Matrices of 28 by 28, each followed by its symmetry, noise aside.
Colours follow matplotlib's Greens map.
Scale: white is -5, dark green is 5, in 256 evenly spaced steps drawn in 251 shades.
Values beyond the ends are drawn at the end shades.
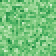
symmetric.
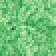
antisymmetric.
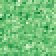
antisymmetric.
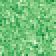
antisymmetric.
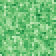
antisymmetric.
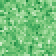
no symmetry.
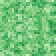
mirrored top to bottom.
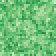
symmetric across the other diagonal.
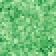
symmetric.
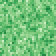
no symmetry.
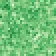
symmetric.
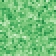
no symmetry.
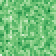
mirrored top to bottom.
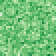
symmetric.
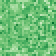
mirrored top to bottom.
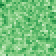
no symmetry.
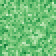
symmetric.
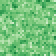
no symmetry.
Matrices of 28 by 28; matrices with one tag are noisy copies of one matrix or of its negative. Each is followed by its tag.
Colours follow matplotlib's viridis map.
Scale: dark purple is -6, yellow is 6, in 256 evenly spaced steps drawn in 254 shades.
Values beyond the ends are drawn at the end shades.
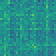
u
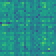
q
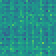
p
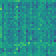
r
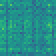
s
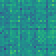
u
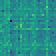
u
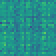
q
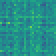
q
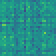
q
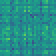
p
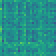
r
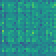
r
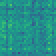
s
